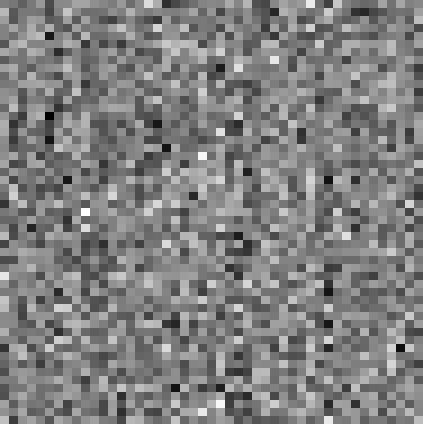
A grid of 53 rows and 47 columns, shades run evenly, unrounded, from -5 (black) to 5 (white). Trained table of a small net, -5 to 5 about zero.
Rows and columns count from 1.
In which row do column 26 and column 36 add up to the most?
6
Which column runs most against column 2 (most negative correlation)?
47
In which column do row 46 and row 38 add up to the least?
5
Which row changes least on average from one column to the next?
33
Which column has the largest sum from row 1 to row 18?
4
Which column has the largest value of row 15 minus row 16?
27
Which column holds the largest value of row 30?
39
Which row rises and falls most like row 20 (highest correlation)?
38
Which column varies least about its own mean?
11
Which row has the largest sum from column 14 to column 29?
23
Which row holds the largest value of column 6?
44
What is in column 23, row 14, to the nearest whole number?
1
